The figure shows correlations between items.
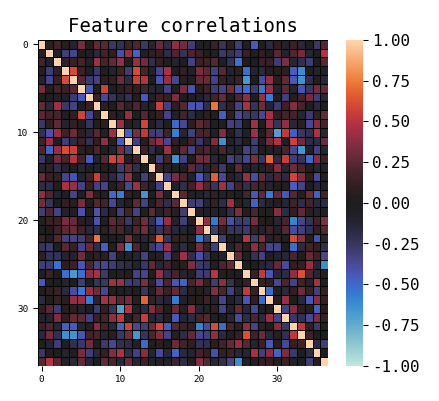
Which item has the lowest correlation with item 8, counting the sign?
23
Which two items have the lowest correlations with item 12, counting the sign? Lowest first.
33, 1
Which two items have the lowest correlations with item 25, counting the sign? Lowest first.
36, 2
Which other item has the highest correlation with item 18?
24
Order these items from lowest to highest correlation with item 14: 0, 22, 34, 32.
0, 34, 22, 32
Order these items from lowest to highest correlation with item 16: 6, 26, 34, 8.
8, 26, 34, 6
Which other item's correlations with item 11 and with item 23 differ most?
32
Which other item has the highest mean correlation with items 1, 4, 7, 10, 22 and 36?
2
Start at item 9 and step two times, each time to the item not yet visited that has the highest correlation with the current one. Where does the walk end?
29
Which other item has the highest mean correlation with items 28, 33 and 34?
26
